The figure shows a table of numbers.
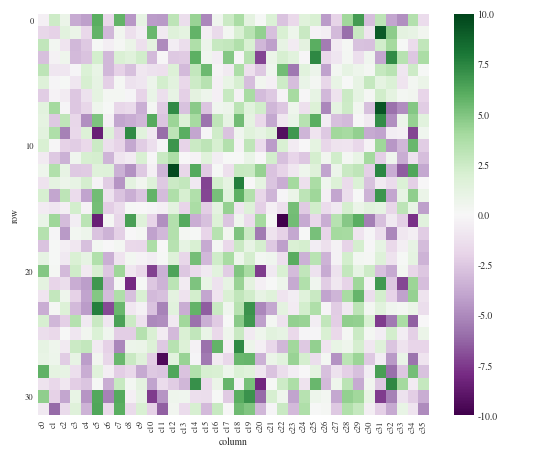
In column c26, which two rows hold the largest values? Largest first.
24, 25
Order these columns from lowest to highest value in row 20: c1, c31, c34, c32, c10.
c10, c32, c31, c34, c1
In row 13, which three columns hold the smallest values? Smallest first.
c15, c7, c22
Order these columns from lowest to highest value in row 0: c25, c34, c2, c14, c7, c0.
c0, c2, c25, c34, c14, c7
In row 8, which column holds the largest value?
c31
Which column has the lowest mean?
c11
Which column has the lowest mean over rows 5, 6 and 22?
c26
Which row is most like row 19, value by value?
15
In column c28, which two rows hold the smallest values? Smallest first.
1, 8
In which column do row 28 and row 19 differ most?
c23
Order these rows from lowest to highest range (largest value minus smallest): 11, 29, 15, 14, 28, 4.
11, 15, 4, 28, 14, 29
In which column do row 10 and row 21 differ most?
c29
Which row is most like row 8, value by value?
14
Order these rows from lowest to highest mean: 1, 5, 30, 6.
30, 6, 5, 1
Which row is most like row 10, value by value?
28
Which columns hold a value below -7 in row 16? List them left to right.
c5, c22, c34
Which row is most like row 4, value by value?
5
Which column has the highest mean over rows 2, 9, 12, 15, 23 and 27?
c19
